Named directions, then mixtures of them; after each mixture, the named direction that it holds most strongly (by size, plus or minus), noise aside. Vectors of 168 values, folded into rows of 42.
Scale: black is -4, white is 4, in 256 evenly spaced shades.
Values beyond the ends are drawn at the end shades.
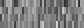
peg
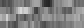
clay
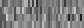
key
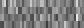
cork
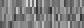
key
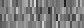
key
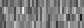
key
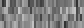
cork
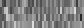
key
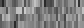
peg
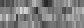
clay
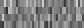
cork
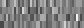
cork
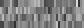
peg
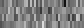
key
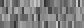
peg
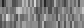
peg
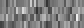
cork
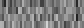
cork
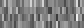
cork
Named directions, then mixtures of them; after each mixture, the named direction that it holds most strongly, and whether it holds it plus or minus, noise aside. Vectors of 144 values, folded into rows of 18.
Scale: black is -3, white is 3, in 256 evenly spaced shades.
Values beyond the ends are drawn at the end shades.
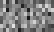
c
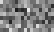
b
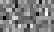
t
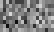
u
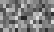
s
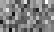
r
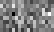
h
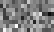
s, plus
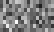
u, minus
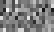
c, minus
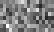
u, minus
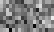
u, plus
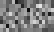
c, plus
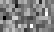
t, plus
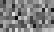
s, minus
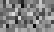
u, plus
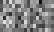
u, minus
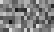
b, plus
